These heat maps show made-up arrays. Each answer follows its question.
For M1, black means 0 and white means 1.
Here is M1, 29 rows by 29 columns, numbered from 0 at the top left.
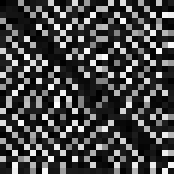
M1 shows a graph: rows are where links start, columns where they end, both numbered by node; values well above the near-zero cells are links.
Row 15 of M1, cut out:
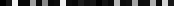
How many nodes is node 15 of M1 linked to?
8
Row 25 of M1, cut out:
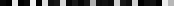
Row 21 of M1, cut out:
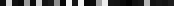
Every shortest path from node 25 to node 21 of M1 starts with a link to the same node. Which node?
node 5
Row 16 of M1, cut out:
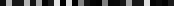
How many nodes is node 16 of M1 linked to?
9
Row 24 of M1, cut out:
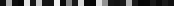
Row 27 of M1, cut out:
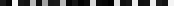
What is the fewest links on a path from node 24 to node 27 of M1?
5
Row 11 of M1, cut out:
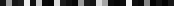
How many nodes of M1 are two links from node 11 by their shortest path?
1
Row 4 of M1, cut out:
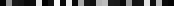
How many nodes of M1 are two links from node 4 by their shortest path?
8
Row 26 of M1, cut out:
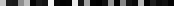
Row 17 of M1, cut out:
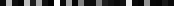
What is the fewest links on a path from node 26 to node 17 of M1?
2
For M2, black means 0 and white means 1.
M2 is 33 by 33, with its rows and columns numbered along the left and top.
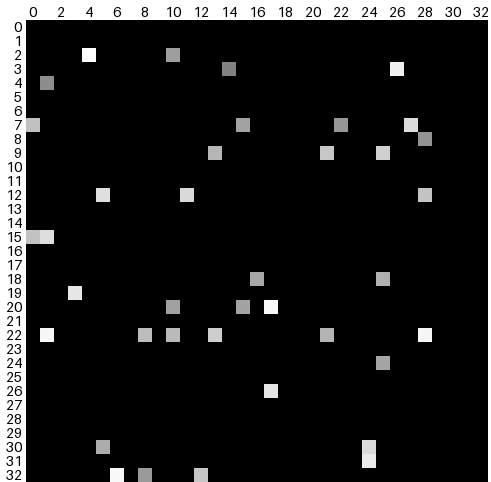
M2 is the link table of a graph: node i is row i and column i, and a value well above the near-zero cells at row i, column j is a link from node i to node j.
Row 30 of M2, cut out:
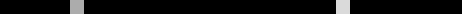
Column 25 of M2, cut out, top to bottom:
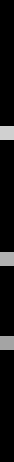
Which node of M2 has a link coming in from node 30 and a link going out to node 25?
node 24
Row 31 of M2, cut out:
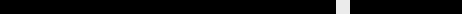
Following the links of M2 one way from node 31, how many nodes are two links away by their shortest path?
1
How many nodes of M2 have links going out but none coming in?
9
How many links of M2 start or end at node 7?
4
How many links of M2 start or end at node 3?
3
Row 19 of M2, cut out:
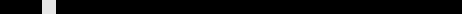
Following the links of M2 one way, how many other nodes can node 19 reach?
4
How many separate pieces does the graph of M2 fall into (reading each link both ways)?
3
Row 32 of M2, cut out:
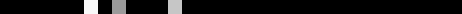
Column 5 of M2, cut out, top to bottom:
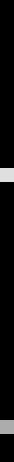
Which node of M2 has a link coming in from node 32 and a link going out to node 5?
node 12
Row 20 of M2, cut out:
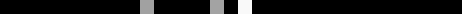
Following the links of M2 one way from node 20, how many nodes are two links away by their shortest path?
2
